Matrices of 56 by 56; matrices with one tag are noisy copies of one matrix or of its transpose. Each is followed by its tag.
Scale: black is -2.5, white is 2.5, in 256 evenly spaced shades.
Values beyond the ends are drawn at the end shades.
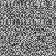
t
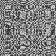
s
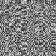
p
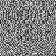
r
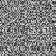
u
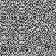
t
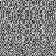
r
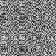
t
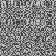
t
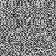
t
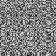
u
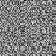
u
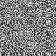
u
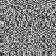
p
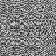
r
